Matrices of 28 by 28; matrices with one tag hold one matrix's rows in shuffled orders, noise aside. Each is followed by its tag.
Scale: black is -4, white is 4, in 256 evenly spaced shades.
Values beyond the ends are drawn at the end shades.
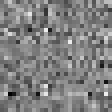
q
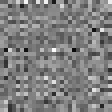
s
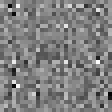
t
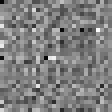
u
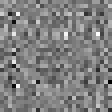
t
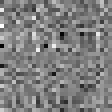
u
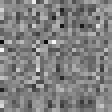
u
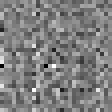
u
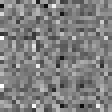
u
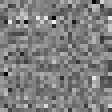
s
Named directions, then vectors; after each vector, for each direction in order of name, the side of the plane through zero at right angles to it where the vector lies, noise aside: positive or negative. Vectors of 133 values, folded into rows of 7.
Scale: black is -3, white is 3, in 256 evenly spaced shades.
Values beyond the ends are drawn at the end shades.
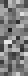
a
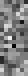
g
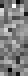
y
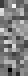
positive, negative, positive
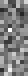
negative, negative, negative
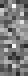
positive, negative, positive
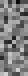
negative, positive, positive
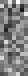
positive, negative, negative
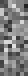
positive, negative, positive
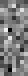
positive, positive, positive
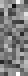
positive, positive, negative
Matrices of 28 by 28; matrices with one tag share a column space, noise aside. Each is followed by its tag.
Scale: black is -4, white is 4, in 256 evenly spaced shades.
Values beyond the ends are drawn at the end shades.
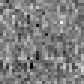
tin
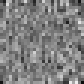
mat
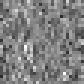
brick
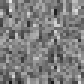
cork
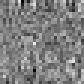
mat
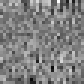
mat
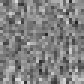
mat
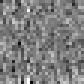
mat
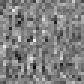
tin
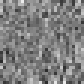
mat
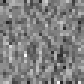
mat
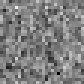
tin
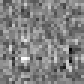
brick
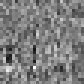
brick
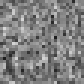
tin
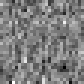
mat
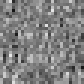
cork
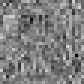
tin
